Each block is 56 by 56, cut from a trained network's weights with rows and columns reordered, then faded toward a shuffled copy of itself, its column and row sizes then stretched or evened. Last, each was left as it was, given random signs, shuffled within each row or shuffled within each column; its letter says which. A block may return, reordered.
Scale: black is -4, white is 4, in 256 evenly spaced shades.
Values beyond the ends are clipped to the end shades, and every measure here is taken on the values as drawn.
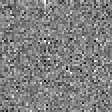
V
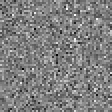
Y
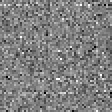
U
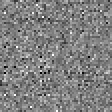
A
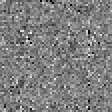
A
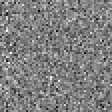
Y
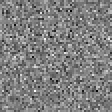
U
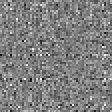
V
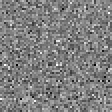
U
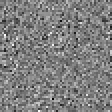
A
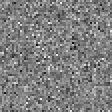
Y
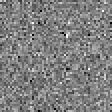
V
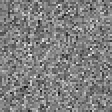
Y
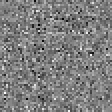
A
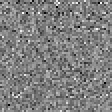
U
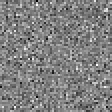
A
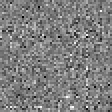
A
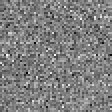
U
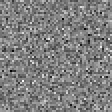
U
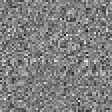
V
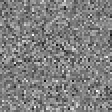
V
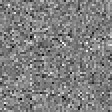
V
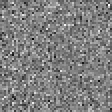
Y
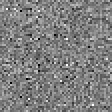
V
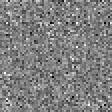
A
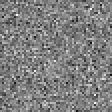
Y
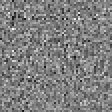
V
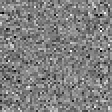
V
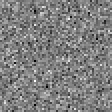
Y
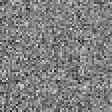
A
